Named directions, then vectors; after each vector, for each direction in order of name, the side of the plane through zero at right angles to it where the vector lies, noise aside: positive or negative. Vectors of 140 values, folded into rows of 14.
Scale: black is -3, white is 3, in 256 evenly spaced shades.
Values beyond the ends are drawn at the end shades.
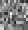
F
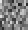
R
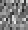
negative, negative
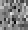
positive, positive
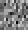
negative, negative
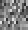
negative, negative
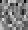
positive, negative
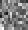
positive, negative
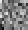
negative, positive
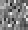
positive, positive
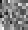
positive, negative
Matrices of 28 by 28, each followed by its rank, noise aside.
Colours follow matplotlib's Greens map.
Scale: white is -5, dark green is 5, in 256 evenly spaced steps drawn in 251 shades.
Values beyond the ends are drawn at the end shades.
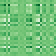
one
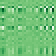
one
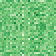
four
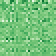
four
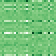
one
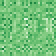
three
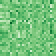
four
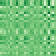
one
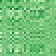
two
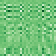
two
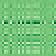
one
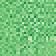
four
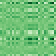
one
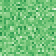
six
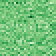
six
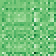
two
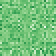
four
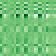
one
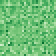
six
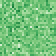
six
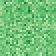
six
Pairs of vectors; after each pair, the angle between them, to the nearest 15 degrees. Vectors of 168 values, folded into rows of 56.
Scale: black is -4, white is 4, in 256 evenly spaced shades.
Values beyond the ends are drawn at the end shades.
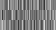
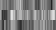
90 degrees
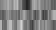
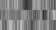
30 degrees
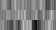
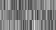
120 degrees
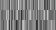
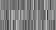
135 degrees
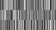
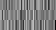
105 degrees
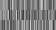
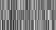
60 degrees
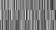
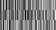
135 degrees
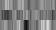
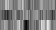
15 degrees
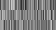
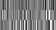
75 degrees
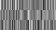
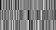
165 degrees
